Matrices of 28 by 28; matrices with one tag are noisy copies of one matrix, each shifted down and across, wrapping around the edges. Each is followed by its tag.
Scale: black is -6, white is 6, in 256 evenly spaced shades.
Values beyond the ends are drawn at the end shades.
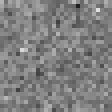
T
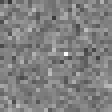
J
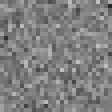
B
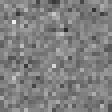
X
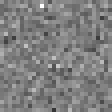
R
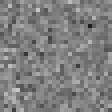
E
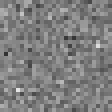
J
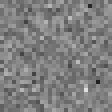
R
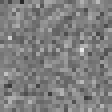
X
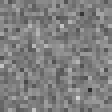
R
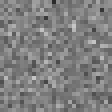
B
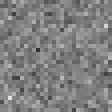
R
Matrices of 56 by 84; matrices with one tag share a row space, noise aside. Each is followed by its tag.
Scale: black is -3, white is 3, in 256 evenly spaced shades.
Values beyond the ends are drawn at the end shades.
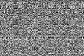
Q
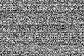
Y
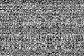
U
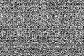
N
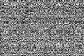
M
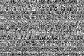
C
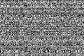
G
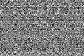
N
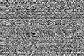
C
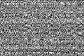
G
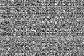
C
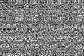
Y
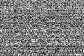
N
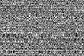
Y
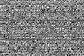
C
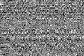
C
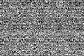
M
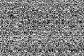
Q
